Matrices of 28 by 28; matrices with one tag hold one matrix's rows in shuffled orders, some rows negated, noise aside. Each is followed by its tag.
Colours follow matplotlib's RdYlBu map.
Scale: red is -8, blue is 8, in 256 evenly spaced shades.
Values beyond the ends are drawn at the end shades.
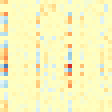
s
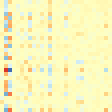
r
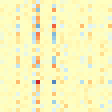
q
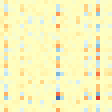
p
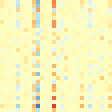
q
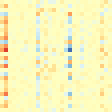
s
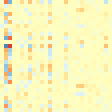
r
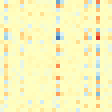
p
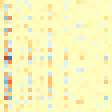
r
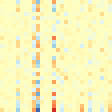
q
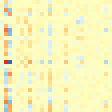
r
